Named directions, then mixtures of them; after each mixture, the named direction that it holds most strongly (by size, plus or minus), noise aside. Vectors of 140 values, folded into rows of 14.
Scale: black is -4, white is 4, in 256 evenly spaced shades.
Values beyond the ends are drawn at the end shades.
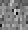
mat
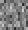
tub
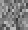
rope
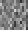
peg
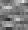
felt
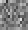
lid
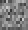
lid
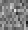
tub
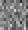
peg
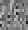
mat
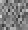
rope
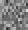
rope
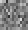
lid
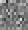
lid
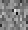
mat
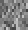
rope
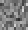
tub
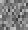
rope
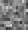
felt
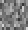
tub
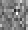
peg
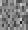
peg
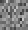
lid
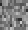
peg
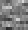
felt
